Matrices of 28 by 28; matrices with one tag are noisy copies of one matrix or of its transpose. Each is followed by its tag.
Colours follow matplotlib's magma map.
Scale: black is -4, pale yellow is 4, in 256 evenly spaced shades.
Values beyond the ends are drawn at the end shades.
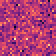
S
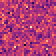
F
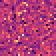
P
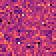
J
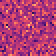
F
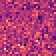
J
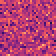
F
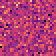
F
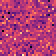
S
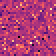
J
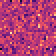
S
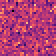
F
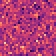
J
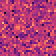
F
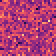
P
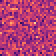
P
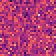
S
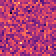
F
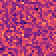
P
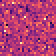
F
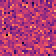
F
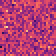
F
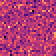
S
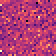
S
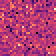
F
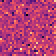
S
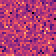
F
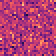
S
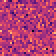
S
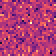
P
